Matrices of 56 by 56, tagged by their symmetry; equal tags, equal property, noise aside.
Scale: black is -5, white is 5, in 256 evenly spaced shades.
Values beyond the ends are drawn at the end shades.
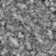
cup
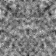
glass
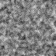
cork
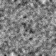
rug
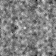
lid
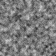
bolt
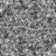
rug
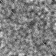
cup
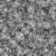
cup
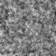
cork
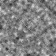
cup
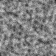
rug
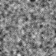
cork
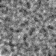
cup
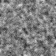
cork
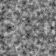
lid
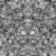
glass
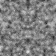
glass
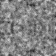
lid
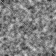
rug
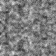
lid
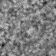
bolt
